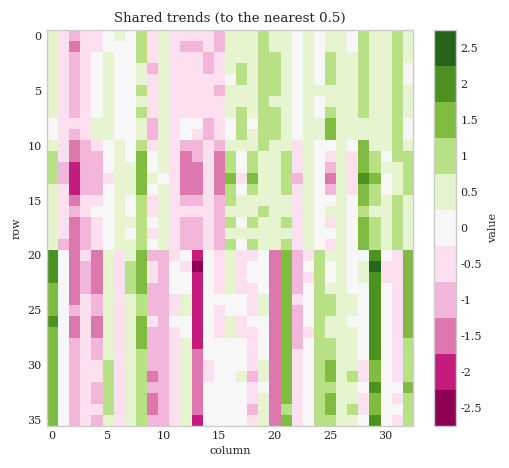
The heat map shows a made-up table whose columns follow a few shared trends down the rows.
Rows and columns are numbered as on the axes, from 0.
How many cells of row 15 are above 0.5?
5
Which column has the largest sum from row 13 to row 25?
29
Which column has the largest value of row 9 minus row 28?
20
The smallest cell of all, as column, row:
13, 21
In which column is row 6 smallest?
2
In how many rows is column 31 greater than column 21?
14
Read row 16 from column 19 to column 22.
1 0.5 0.5 -0.5
